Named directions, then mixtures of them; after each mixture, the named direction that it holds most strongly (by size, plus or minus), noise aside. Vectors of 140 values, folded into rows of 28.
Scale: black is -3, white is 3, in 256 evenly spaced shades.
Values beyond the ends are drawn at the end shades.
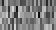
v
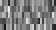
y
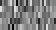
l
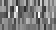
v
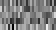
l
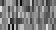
l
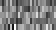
v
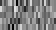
l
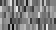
l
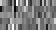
l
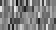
l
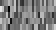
y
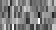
y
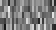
y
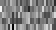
l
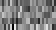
y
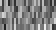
y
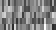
y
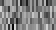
v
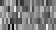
l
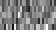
y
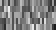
y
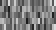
y
